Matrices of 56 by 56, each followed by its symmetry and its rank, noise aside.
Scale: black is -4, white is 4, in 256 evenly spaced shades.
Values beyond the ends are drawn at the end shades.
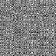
no symmetry, rank seven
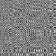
no symmetry, rank five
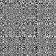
antisymmetric, rank six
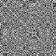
symmetric, rank five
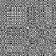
symmetric, rank five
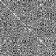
symmetric, rank seven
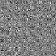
antisymmetric, rank six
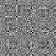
symmetric, rank five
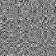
antisymmetric, rank six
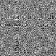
no symmetry, rank six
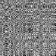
symmetric, rank five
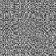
antisymmetric, rank six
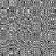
no symmetry, rank five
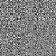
antisymmetric, rank six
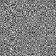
no symmetry, rank seven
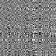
antisymmetric, rank six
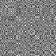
symmetric, rank five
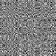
antisymmetric, rank six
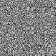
no symmetry, rank seven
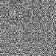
no symmetry, rank five
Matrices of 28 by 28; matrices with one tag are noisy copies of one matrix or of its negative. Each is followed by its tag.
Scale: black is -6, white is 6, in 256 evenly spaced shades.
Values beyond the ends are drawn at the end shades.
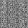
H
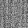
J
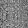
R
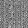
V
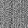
V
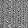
V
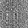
R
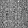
R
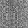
R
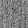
J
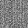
V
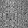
R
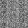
H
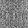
R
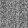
H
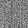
V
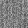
J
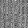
J
